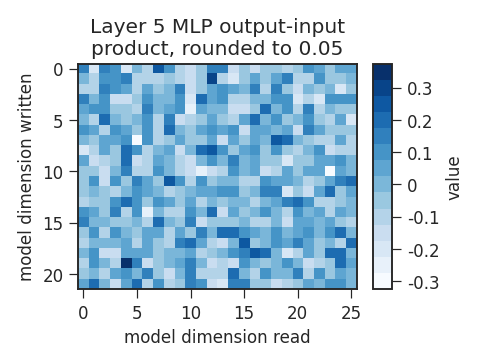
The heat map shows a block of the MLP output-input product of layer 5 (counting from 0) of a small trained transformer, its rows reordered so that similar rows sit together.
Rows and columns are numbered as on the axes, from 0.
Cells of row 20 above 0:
9
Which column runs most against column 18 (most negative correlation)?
7
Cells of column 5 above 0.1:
3
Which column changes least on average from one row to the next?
10
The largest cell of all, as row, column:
19, 4
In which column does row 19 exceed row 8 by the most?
24
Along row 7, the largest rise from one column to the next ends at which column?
6
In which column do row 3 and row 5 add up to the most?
2
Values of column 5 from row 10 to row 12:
-0.1 0.15 0.1
